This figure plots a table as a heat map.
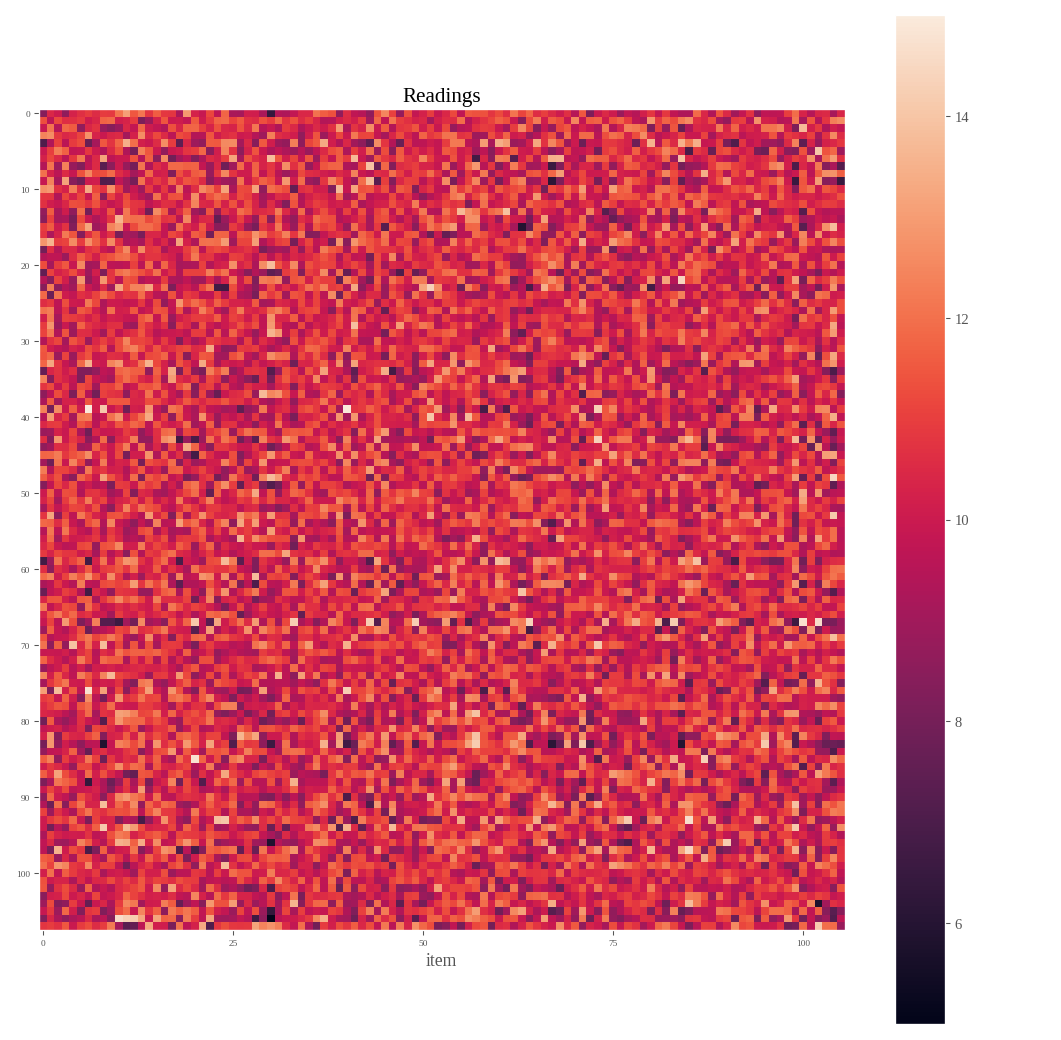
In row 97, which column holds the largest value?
85
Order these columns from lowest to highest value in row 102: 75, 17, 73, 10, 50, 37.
50, 37, 10, 75, 73, 17
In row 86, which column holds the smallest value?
100
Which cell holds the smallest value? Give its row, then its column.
106, 30
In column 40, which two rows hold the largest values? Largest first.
39, 76
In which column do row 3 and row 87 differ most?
102
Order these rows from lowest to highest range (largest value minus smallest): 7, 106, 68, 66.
66, 68, 7, 106
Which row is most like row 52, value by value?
18
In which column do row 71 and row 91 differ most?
67
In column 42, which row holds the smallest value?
94
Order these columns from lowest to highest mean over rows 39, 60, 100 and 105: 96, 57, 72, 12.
72, 12, 57, 96
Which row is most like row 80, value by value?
90
